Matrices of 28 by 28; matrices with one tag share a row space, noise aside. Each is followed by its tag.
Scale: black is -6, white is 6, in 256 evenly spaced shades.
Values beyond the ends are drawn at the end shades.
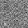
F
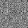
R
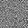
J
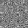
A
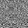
J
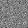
R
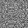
J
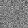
A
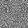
R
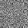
A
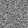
R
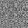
J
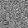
F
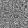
F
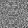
J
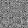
R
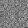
A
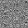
F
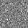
R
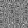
A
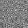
A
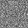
J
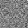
F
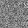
J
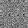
A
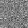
A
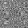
F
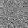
A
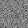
A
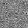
J
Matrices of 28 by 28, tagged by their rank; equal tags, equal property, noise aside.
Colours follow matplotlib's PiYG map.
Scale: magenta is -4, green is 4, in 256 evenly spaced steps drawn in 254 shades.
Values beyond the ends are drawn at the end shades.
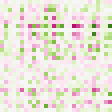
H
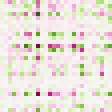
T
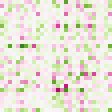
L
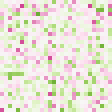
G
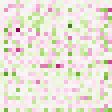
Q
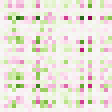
T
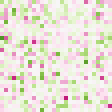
G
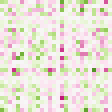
L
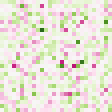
G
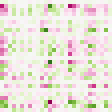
H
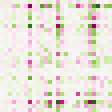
T
